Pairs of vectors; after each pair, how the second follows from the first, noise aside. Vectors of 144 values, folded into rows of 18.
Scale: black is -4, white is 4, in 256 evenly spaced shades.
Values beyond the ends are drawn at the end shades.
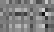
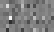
reversed, negated, partly zeroed.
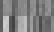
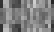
wrapped around, negated.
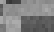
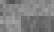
shrunk.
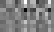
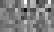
copied.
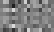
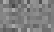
shrunk.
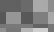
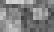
reversed.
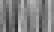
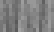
shrunk.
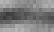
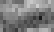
wrapped around, negated.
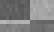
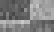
copied.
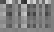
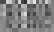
copied.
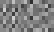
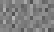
shrunk.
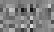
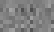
shrunk.
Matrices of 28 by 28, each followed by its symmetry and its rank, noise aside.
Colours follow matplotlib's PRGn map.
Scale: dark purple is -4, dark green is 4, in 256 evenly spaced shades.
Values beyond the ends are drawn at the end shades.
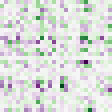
antisymmetric, rank four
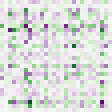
no symmetry, rank three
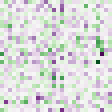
no symmetry, rank six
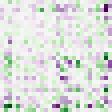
antisymmetric, rank four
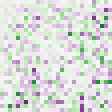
antisymmetric, rank six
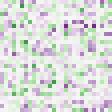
no symmetry, rank six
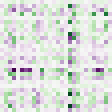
no symmetry, rank three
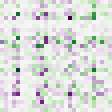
antisymmetric, rank four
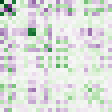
symmetric, rank three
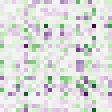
antisymmetric, rank four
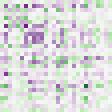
symmetric, rank three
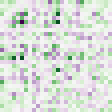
symmetric, rank four
